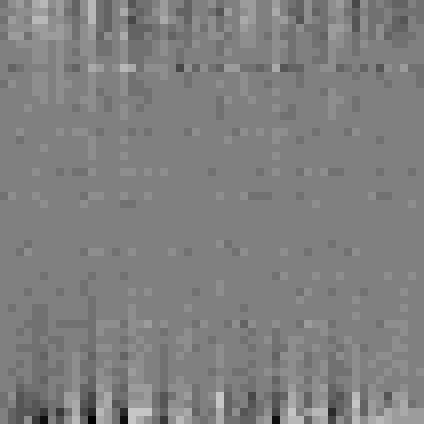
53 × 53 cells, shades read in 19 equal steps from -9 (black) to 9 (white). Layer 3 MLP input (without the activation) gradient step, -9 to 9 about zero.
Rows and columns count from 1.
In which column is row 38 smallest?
12
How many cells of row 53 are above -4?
46
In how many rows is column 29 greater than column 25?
7
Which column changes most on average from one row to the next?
16
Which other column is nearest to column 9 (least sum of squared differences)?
27
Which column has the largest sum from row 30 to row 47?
17
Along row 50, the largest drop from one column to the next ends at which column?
29
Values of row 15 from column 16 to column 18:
1 0 0
